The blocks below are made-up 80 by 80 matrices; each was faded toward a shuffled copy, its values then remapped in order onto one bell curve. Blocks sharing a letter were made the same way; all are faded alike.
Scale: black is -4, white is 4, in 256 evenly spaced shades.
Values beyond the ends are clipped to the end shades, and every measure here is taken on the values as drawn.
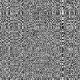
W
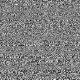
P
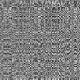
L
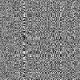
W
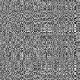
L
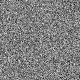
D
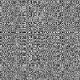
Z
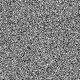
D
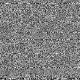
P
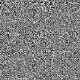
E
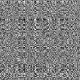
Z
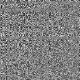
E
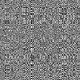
W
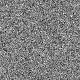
D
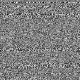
P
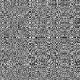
Z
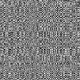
L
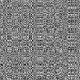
L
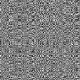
L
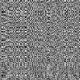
L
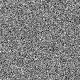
D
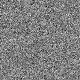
D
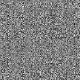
E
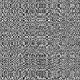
L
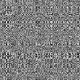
Z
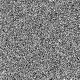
D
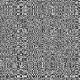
W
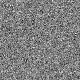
D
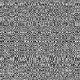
Z
